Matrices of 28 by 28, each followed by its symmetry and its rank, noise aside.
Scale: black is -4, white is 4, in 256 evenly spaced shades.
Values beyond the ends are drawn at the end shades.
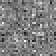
no symmetry, rank four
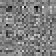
no symmetry, rank four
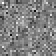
symmetric, rank eight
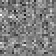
no symmetry, rank six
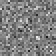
symmetric, rank six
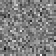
antisymmetric, rank eight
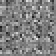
antisymmetric, rank four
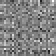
no symmetry, rank four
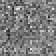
no symmetry, rank eight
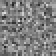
antisymmetric, rank six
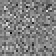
no symmetry, rank eight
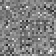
symmetric, rank six
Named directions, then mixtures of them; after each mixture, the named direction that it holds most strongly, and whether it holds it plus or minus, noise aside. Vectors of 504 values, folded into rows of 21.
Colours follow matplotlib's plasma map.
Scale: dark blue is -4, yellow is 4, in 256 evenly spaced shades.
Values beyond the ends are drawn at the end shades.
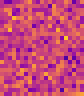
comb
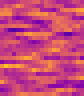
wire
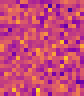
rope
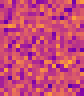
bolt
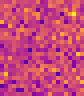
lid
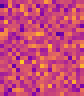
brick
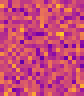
brick, minus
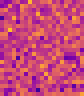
comb, plus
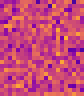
comb, plus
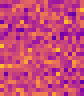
lid, minus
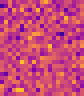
brick, plus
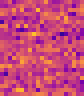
lid, minus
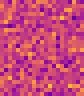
bolt, minus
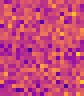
lid, plus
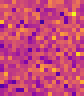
lid, plus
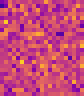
brick, plus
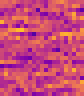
wire, minus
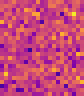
lid, plus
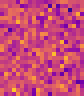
rope, plus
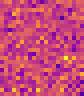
bolt, plus
